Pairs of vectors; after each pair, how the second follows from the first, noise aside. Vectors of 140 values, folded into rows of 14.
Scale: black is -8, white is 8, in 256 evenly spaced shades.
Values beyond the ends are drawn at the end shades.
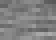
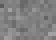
reversed, negated, partly zeroed.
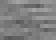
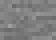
wrapped around, negated, shrunk.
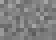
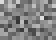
scaled up.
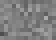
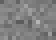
wrapped around, negated, partly zeroed.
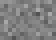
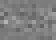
wrapped around, negated, partly zeroed.
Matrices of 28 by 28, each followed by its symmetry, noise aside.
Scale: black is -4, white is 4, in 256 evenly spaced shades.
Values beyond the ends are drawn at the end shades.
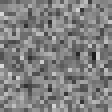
mirrored top to bottom.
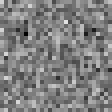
mirrored left to right.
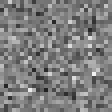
antisymmetric.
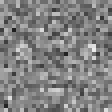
mirrored left to right.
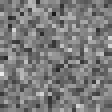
same after a half turn.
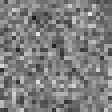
no symmetry.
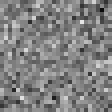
symmetric.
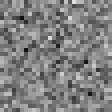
same after a half turn.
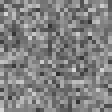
no symmetry.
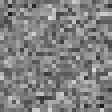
same after a half turn.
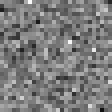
symmetric across the other diagonal.
